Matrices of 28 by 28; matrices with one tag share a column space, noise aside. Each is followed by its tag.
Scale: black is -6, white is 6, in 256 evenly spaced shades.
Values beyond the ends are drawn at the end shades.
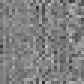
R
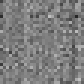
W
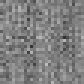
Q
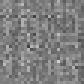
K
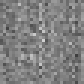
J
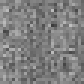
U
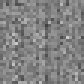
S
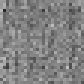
U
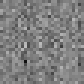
K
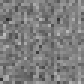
S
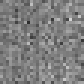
S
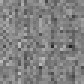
K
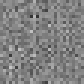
W
